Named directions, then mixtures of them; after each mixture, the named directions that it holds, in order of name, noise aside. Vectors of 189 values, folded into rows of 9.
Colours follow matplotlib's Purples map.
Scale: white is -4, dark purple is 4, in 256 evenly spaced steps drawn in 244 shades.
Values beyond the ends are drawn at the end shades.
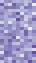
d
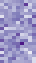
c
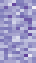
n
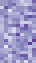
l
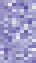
d, l, n.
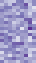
c, n.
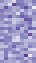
n.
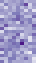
c.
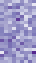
c, d.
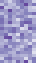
d, l, n.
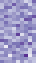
c, l, n.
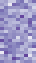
c, d, n.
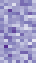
l.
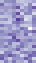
d, n.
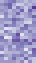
c, l, n.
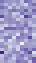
c, d.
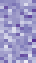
l.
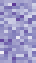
c, d, n.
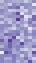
c, d.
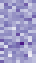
c, l, n.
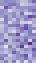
l.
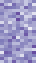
d.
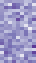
d.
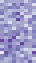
c, d.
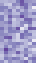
l, n.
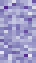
d, l, n.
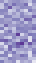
c, l, n.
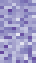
c, d, l.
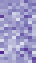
c, d.
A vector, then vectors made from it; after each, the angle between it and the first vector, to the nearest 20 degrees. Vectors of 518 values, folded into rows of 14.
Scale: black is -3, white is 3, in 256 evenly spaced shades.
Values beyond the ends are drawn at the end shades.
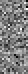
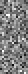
100 degrees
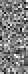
160 degrees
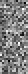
100 degrees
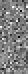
120 degrees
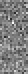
120 degrees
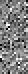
60 degrees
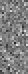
60 degrees
